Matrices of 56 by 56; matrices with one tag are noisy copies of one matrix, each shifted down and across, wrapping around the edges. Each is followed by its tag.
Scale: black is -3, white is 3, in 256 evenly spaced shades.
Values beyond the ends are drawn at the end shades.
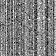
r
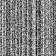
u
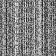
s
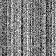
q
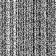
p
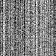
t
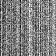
s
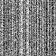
p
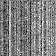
t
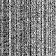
t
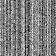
u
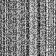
r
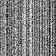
p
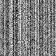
u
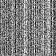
s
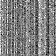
r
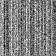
u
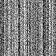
q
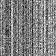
t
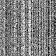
p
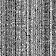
t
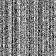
u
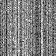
t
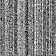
r
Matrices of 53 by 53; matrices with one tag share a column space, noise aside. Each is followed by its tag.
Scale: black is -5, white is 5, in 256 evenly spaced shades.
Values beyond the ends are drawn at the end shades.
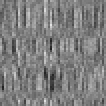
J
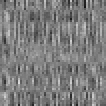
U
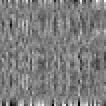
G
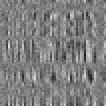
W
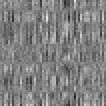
U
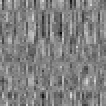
U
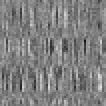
J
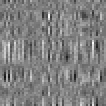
W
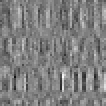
J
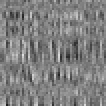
W
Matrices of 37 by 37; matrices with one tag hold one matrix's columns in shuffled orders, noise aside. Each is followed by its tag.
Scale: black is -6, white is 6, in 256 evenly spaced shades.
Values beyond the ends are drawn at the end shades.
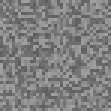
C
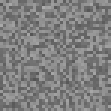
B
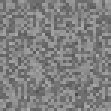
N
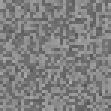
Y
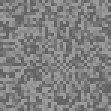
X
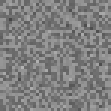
B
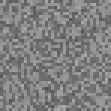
X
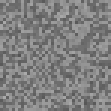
Y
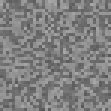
N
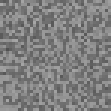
X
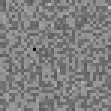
B
